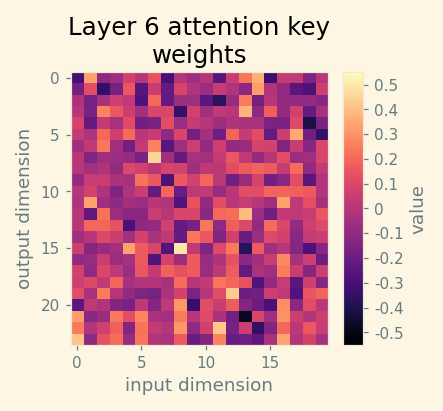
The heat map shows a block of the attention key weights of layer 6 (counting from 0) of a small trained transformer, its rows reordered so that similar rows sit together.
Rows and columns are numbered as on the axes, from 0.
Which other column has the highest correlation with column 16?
18
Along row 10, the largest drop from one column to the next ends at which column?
8
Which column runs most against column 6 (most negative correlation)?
7
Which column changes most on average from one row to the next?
13
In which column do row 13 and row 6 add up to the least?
4
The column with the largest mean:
16
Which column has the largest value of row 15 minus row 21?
12
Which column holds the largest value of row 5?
17
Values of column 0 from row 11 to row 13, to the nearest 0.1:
0 0 0
